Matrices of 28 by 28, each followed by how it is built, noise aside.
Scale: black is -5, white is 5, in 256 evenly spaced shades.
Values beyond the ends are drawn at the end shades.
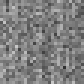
blocks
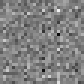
uneven columns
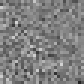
lower triangular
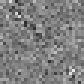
block diagonal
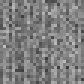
blocks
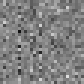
uneven columns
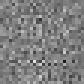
low rank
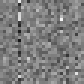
uneven columns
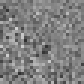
lower triangular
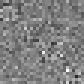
block diagonal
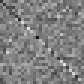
diagonal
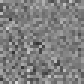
lower triangular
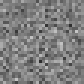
low rank
